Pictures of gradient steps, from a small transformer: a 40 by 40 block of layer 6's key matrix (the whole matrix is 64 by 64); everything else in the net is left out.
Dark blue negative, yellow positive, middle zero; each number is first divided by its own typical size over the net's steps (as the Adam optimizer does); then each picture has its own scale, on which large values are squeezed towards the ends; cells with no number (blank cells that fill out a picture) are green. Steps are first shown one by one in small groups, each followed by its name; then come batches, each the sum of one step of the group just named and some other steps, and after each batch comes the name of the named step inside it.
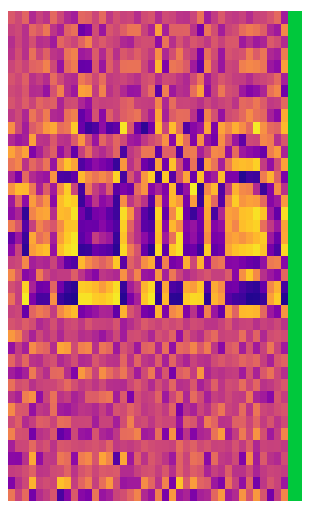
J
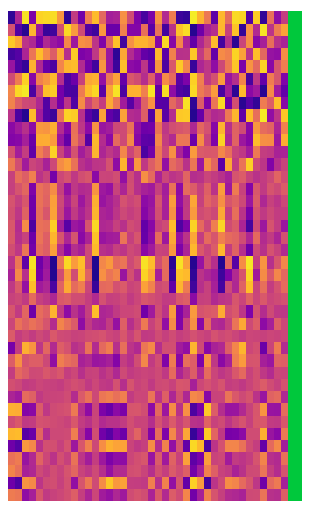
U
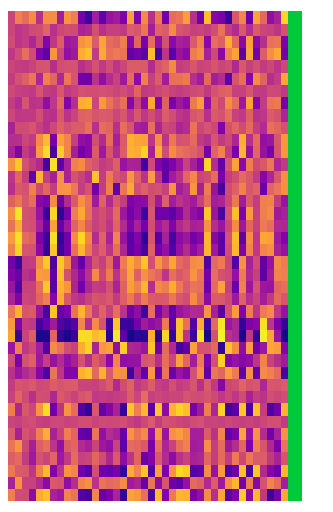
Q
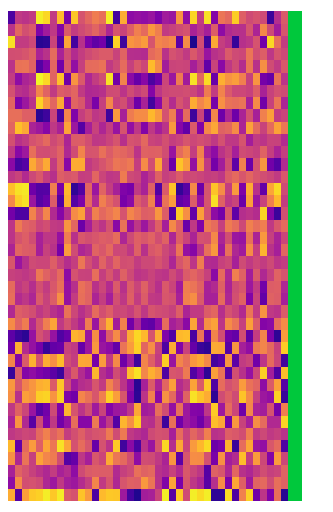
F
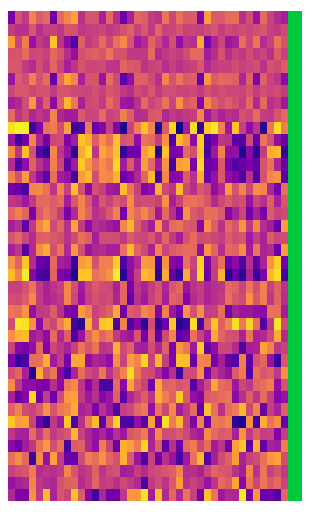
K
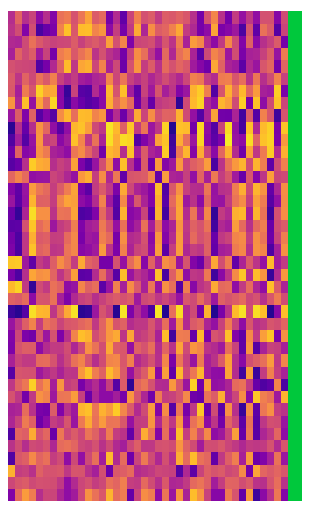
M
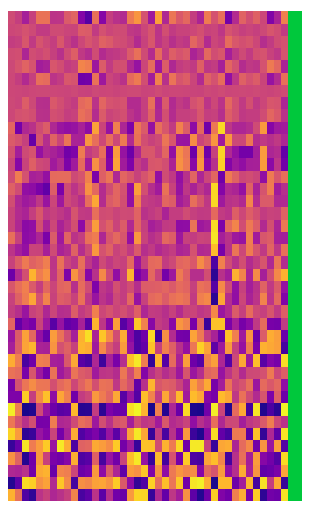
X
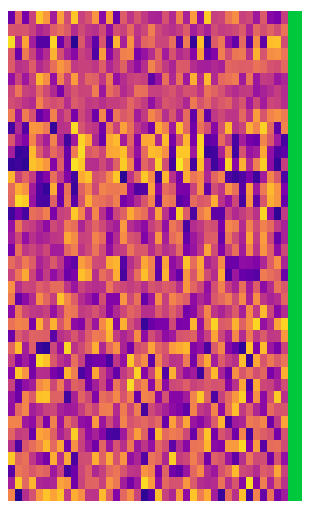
F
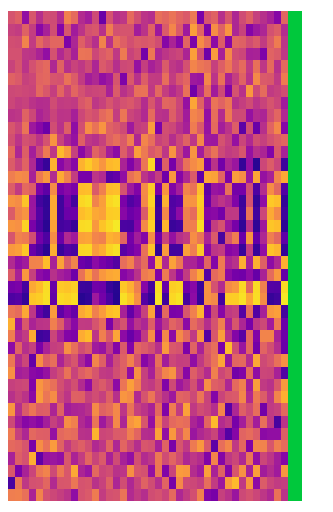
Q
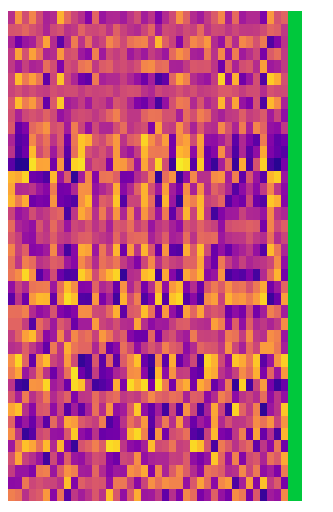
X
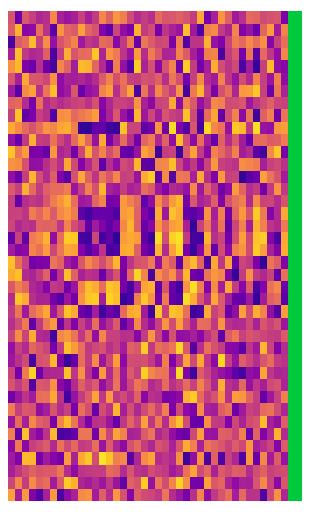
J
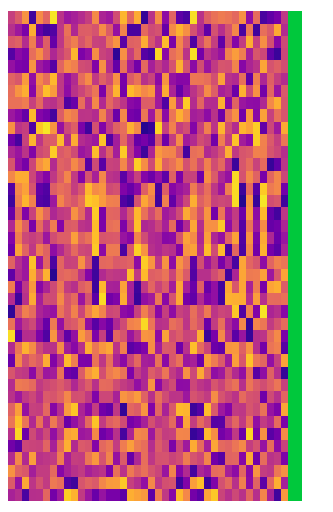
U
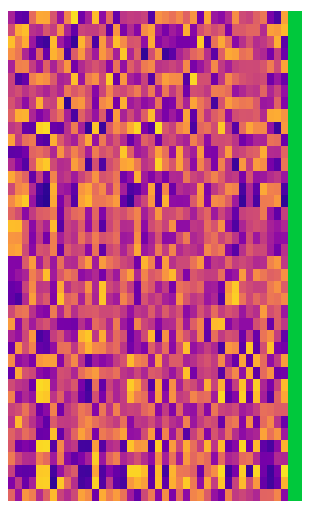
F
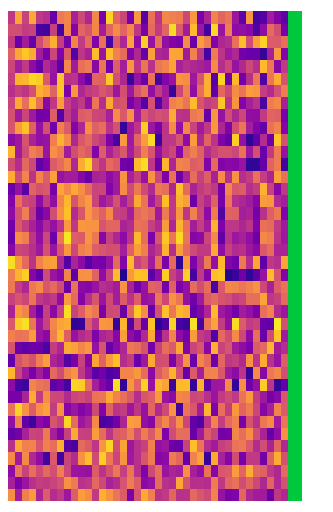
K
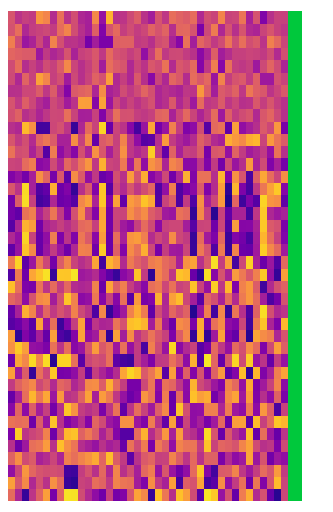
F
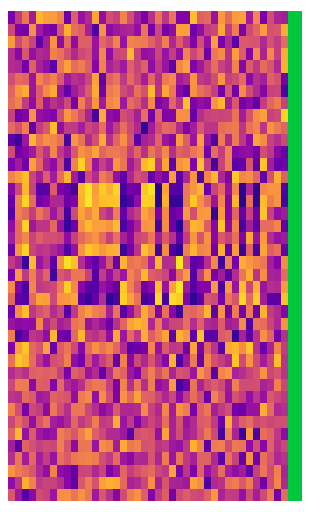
U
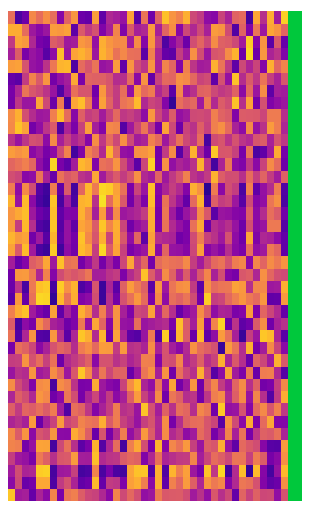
Q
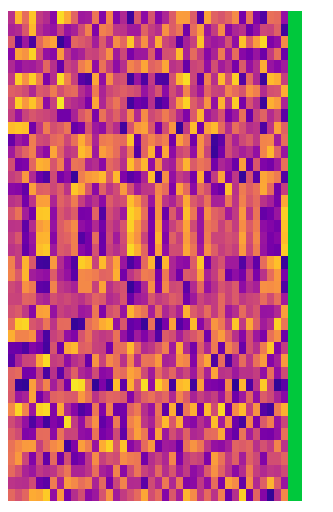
K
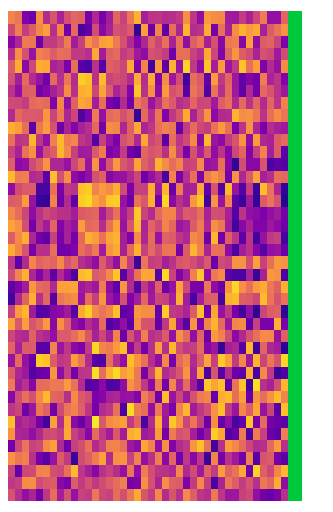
K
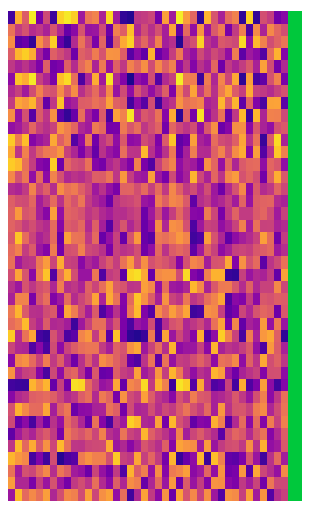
Q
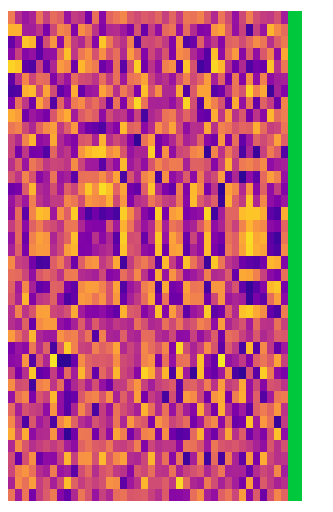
J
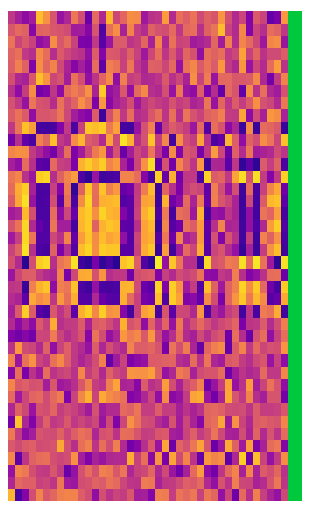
F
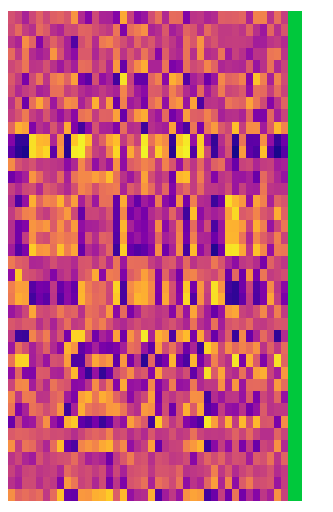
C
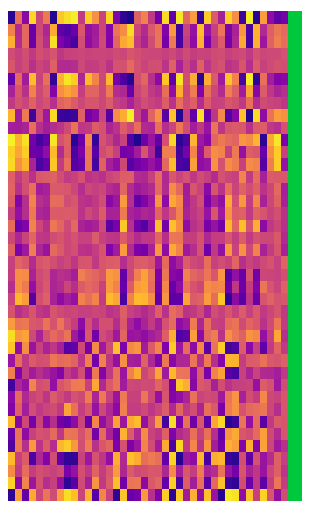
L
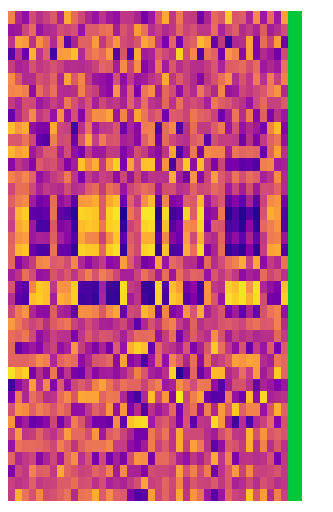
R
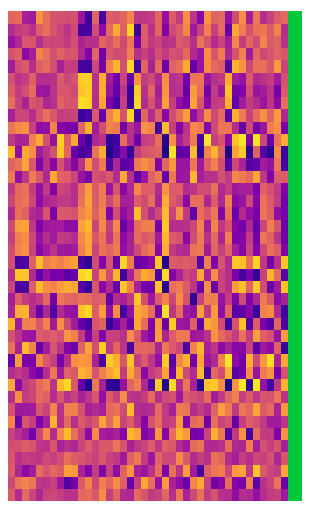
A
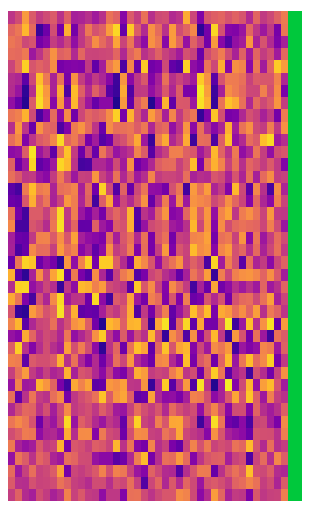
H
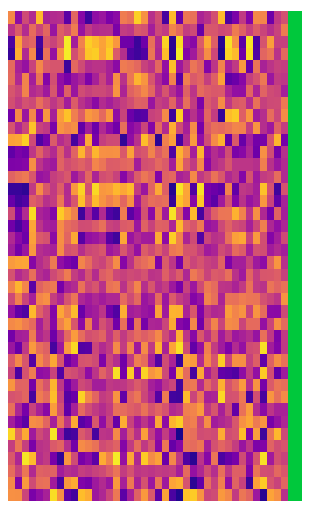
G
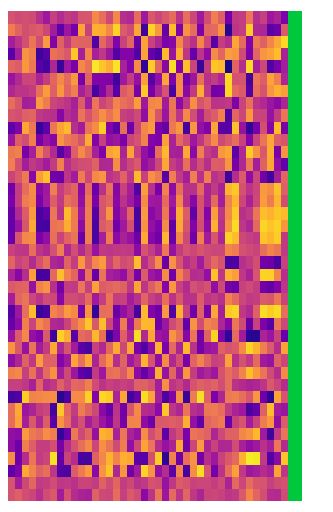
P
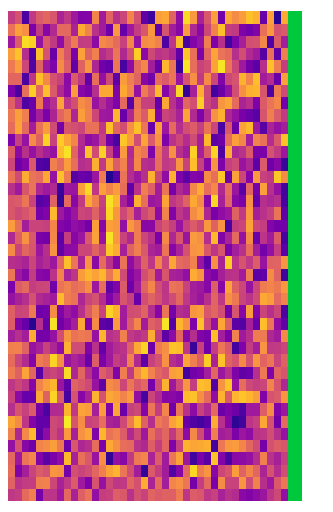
H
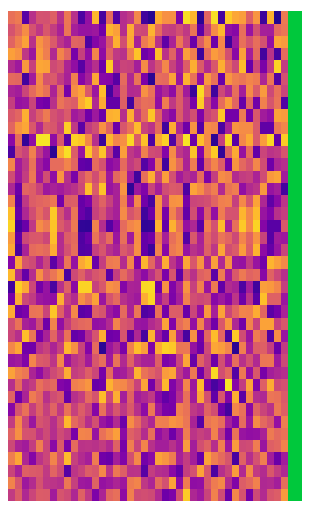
H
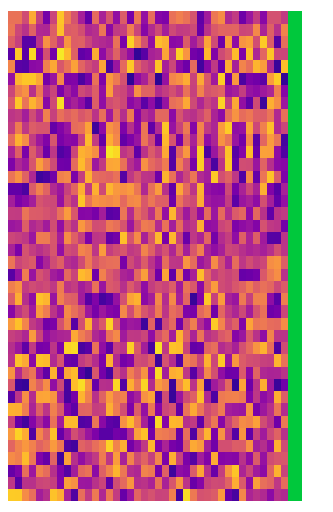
G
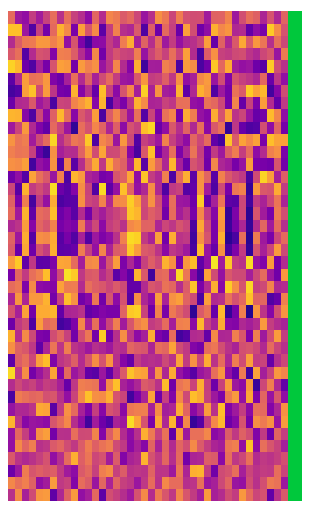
R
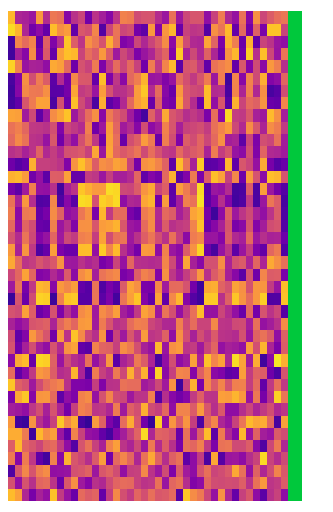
G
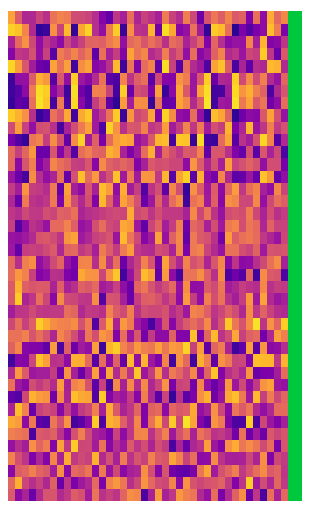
H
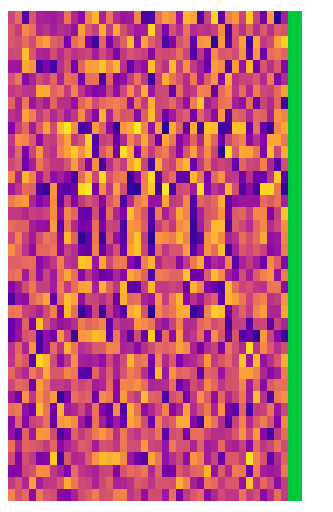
P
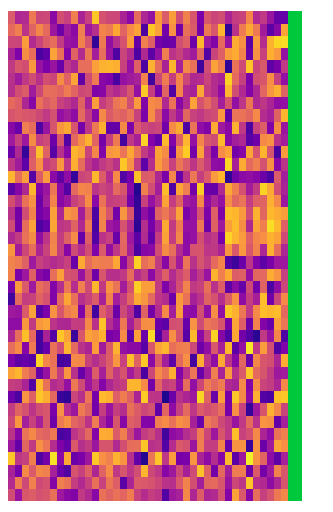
P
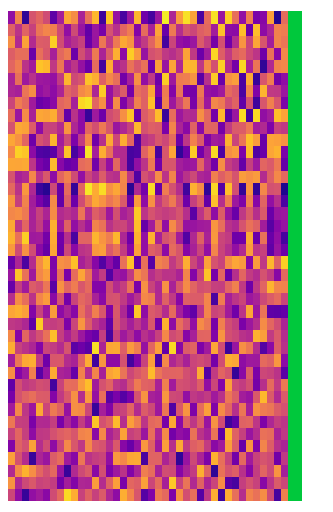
L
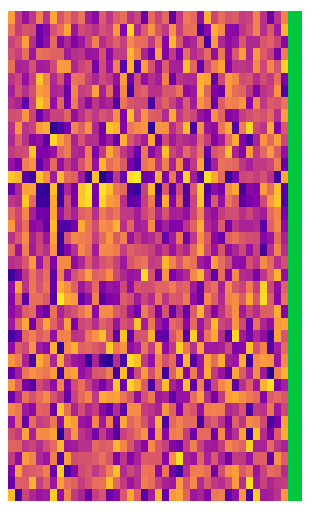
H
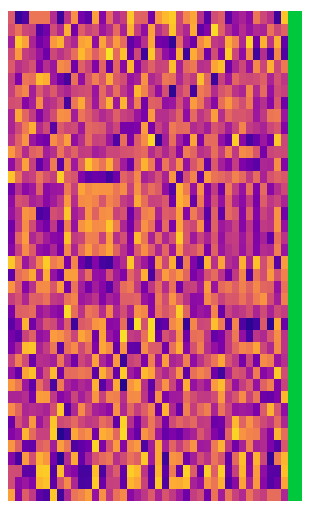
G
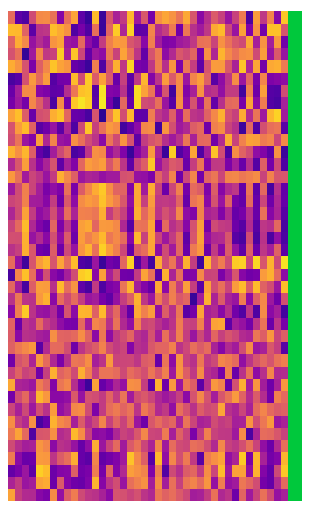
A
